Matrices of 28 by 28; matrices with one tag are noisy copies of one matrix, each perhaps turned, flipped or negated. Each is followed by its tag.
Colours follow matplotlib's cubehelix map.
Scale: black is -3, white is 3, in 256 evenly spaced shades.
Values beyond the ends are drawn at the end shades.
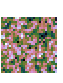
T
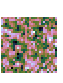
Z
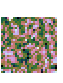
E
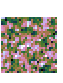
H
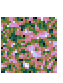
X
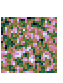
Z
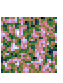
Z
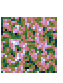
Z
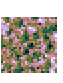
H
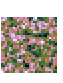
X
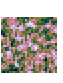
H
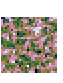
T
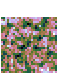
H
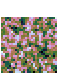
T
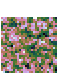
X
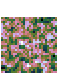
H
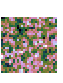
T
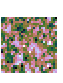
X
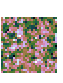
Z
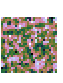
E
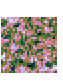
H
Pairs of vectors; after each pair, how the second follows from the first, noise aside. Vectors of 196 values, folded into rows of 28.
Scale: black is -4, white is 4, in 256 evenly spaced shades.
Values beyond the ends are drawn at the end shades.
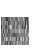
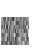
shuffled.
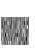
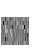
reversed, partly zeroed.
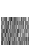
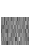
wrapped around, negated, shrunk.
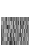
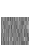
wrapped around, negated, shrunk.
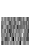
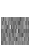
wrapped around, negated, shrunk.
